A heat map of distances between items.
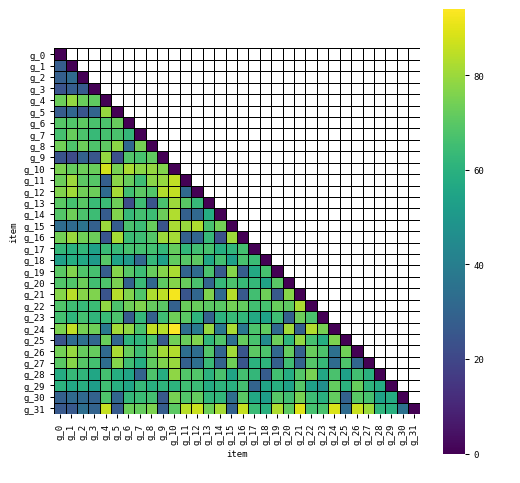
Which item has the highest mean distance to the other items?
g_10
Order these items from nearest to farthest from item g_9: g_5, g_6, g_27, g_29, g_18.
g_5, g_18, g_29, g_6, g_27
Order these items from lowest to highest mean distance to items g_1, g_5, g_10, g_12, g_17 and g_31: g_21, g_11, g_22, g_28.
g_22, g_28, g_11, g_21
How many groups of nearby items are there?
6
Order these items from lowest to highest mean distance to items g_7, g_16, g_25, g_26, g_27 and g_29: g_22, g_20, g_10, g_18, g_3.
g_18, g_3, g_20, g_22, g_10
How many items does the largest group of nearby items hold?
10
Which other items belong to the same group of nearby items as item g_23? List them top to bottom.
g_6, g_8, g_13, g_20
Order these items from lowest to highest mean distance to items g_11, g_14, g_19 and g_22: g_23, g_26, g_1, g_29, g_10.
g_26, g_29, g_23, g_10, g_1
